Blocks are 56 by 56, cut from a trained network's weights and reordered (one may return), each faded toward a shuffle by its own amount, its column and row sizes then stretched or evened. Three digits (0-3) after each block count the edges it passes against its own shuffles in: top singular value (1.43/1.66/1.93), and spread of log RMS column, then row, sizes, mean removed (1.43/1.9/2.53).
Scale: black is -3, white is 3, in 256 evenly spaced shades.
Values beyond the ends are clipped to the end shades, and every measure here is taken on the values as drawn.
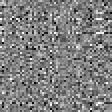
3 2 1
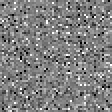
1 2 0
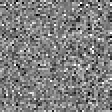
1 1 0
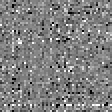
1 2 2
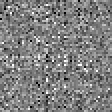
1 2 1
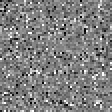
0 1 1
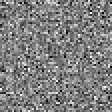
1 0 1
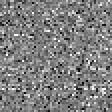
2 0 1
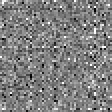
1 2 1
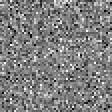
1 0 0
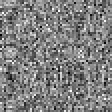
3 1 0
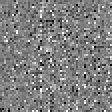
0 2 1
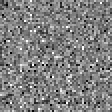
0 0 1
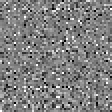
2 2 1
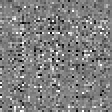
0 3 2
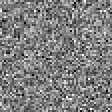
2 0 0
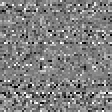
1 0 3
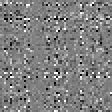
2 3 2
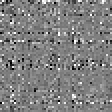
0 3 3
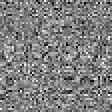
3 0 2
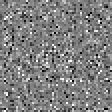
0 2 1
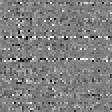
1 1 3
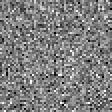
1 0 0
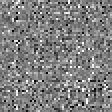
2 2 2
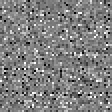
0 1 1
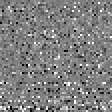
0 0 3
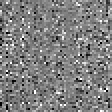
1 3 1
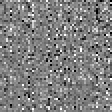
0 3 1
